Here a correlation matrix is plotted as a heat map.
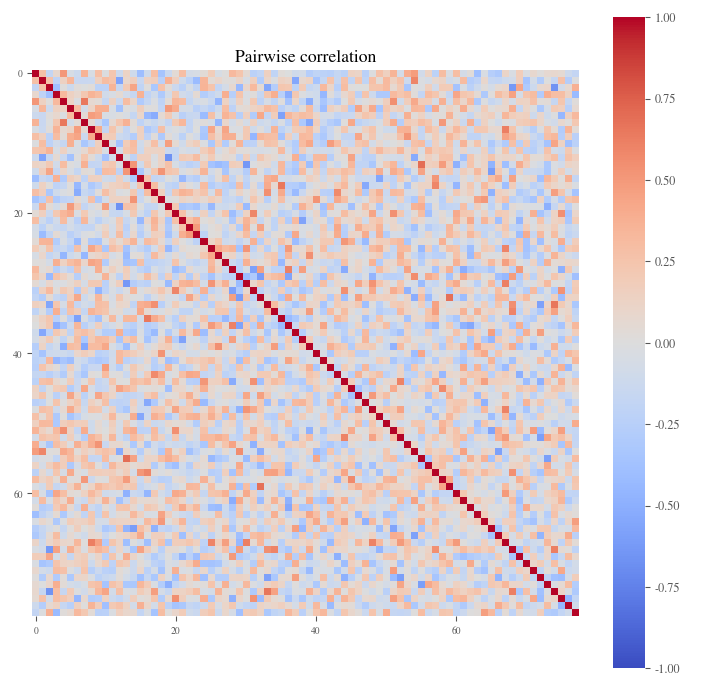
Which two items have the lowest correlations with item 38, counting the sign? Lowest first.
21, 65
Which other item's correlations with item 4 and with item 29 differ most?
51
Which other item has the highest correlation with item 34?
68
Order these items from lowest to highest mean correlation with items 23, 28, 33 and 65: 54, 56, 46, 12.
54, 56, 46, 12
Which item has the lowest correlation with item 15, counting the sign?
49
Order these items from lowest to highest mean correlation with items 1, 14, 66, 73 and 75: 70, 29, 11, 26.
70, 29, 26, 11
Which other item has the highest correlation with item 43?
17
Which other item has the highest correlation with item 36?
28
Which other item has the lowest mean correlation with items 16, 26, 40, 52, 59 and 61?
72
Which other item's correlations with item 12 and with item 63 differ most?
19
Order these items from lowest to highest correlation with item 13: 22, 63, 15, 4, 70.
22, 15, 63, 70, 4
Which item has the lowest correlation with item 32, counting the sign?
29
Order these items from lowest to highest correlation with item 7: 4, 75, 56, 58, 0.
75, 56, 0, 58, 4
